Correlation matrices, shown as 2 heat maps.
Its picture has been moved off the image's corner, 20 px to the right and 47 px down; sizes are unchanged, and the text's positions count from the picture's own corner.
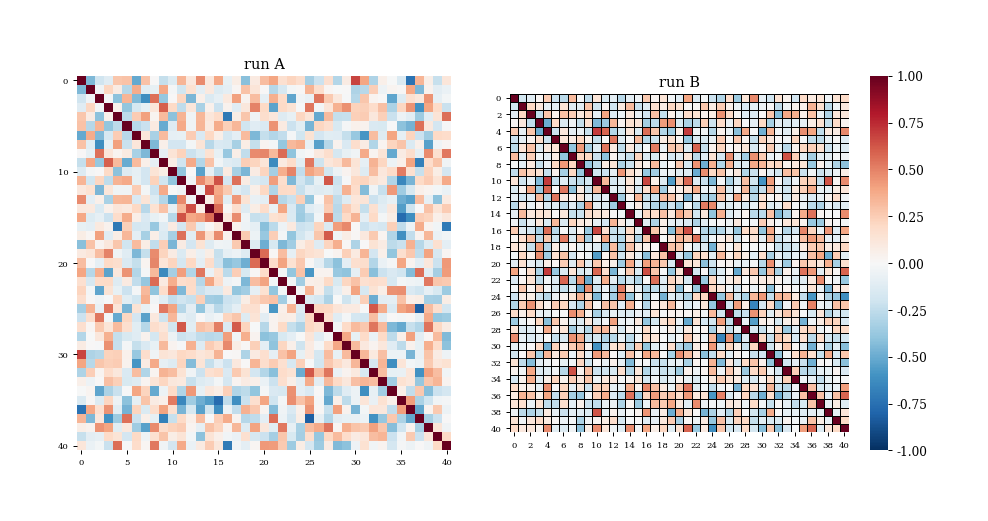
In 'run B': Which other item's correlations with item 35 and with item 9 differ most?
16
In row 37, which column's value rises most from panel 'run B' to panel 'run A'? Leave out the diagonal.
5
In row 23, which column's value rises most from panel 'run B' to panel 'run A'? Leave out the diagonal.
10
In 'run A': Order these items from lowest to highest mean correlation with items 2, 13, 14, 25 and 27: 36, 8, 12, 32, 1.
36, 12, 1, 8, 32
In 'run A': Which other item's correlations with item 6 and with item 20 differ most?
19
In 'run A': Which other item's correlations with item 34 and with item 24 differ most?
31
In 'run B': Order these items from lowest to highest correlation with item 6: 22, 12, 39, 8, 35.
39, 12, 35, 8, 22
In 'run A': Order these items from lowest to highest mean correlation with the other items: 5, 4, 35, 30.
35, 5, 4, 30
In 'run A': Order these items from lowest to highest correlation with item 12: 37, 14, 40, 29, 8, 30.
8, 40, 37, 30, 29, 14
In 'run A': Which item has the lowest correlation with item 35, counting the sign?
15
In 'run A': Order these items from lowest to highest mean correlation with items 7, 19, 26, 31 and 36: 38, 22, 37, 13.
37, 13, 22, 38
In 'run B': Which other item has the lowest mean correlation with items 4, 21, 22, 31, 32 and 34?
3
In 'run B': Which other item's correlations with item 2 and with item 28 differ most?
33
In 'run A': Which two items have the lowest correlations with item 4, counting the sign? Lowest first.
16, 26
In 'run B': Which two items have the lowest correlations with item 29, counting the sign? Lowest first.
25, 27
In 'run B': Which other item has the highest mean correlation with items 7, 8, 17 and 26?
29
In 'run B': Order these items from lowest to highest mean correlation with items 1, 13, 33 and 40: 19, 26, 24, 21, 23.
19, 26, 24, 21, 23
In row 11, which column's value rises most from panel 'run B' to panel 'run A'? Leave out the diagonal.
15
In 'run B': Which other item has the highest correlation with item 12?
5
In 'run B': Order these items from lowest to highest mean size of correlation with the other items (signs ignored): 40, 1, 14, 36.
1, 14, 40, 36
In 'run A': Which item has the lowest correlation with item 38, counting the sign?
7
